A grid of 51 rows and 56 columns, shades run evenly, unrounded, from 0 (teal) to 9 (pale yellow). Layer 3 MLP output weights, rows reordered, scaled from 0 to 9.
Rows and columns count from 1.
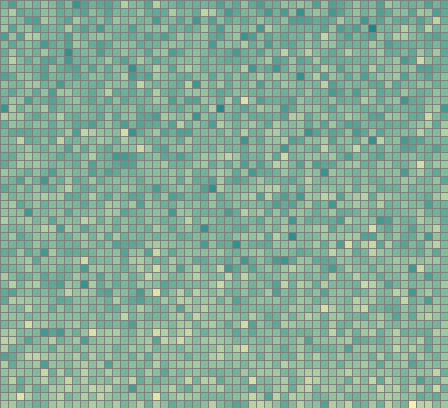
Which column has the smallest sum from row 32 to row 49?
52
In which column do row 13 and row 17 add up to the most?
31
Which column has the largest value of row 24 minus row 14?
28
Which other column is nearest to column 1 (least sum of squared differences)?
19
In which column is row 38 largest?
51
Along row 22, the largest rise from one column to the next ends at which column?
42
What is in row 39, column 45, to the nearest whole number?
6
